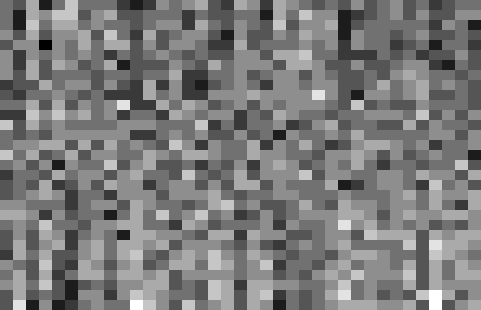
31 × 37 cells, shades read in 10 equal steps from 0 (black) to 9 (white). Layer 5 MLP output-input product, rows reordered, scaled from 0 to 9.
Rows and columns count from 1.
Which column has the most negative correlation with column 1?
30
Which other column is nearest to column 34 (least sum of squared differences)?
11
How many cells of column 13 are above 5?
5
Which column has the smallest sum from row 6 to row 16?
2
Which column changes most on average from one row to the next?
9
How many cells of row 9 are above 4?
15
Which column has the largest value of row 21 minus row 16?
37
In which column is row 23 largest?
27
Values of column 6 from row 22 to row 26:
3 4 2 2 3
